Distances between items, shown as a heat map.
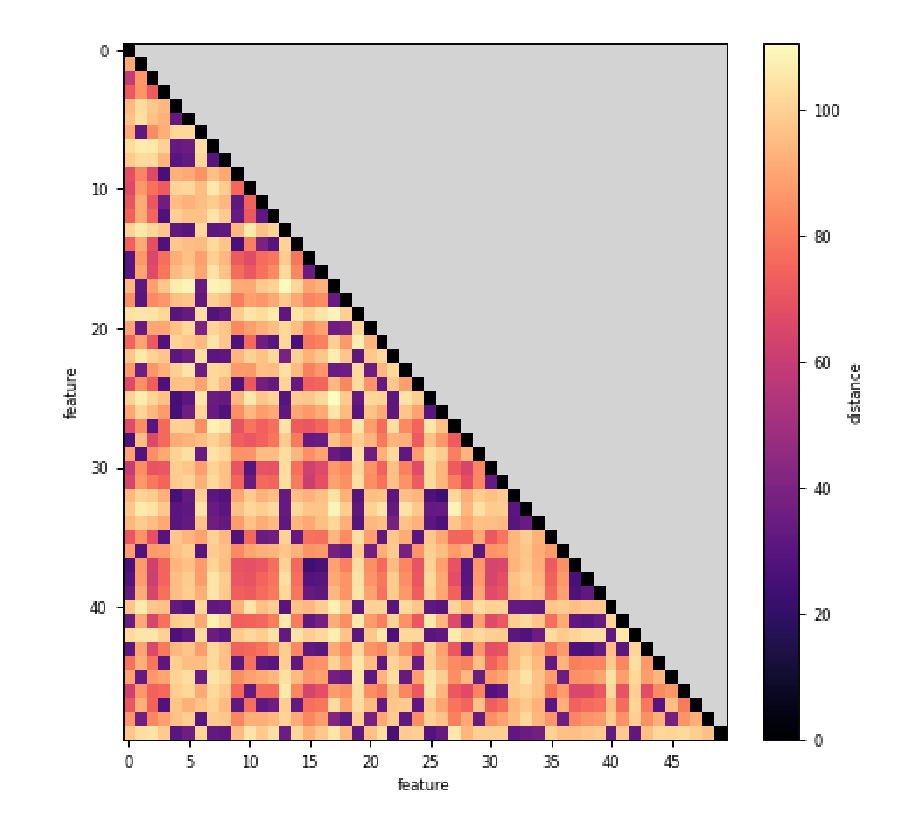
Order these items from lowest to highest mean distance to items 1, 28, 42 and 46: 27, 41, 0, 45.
0, 41, 45, 27
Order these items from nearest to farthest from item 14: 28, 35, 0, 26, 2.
35, 2, 0, 28, 26
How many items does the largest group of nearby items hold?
15
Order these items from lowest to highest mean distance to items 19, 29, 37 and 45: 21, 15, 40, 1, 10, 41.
1, 15, 41, 40, 10, 21
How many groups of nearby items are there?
6
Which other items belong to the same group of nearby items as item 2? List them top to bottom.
27
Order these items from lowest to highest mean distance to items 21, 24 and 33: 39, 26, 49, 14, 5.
14, 26, 5, 49, 39
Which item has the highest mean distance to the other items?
17
